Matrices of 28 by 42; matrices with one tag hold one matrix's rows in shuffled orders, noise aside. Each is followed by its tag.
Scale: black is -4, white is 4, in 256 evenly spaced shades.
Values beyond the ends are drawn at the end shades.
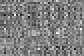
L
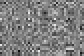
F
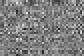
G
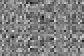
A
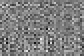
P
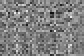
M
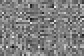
A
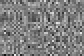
L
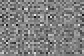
P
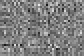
L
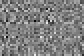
P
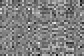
F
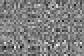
L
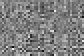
A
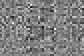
A
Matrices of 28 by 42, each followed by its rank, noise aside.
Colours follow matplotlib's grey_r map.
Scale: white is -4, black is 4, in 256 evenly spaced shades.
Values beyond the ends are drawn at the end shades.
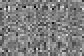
four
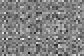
four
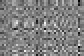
three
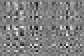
two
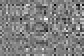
four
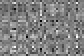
three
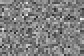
five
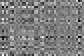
two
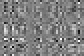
three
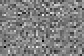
five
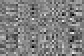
three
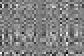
three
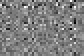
three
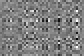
two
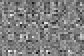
five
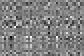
three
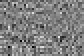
five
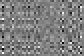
two
